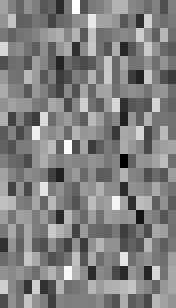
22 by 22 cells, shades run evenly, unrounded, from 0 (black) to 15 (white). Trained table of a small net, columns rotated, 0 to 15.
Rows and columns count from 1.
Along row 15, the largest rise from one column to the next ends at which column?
18
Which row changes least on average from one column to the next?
12
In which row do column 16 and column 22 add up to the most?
19
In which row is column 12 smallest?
20
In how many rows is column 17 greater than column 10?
9
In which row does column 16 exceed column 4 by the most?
21
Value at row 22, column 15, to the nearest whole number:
5
